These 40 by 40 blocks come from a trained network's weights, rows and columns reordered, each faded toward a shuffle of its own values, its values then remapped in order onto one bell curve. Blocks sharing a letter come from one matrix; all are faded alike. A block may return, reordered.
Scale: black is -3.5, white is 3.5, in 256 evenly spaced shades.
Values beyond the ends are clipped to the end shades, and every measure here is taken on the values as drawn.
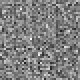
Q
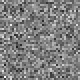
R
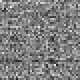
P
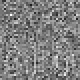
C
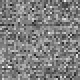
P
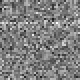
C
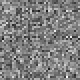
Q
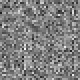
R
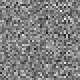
R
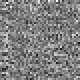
C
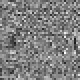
C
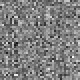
Q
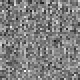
Q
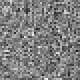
Q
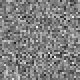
R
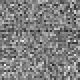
C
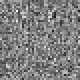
Q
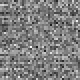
P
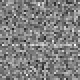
C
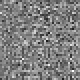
P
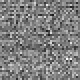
P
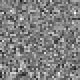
R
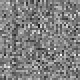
Q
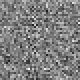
P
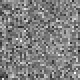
Q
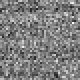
P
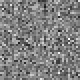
Q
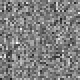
Q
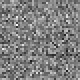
C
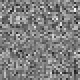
R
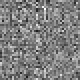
C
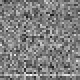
P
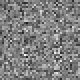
C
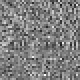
R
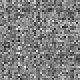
C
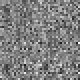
Q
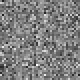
Q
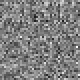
R
